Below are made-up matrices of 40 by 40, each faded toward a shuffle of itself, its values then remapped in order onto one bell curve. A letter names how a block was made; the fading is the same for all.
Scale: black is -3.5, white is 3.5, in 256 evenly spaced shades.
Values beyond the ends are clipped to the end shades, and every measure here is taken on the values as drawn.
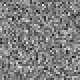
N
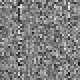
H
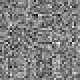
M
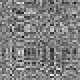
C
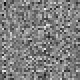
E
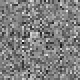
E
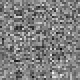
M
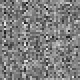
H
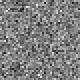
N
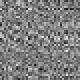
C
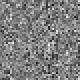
H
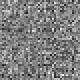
M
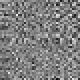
C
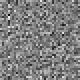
E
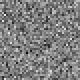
N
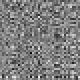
C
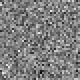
N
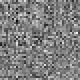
M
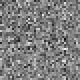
H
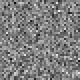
N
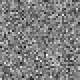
N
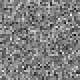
N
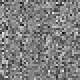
H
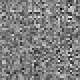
E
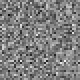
M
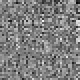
M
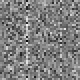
H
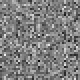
H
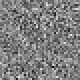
N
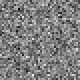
N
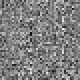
H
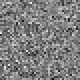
N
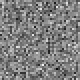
N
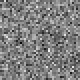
N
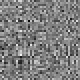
C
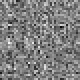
M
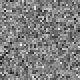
N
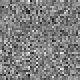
M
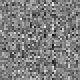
H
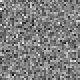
N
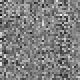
E
